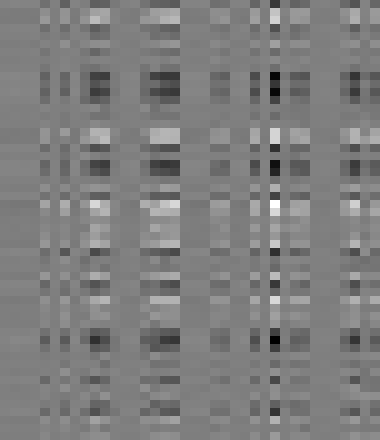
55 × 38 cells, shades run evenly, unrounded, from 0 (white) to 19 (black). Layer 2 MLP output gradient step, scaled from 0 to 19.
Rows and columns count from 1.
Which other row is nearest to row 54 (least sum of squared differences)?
14
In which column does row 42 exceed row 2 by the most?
28
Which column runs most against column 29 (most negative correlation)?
24
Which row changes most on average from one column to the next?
26
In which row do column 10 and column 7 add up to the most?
43
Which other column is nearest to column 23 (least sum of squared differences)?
5
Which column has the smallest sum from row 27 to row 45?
16
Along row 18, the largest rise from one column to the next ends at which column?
29
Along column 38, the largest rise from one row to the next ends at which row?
19
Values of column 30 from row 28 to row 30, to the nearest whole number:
9 8 9
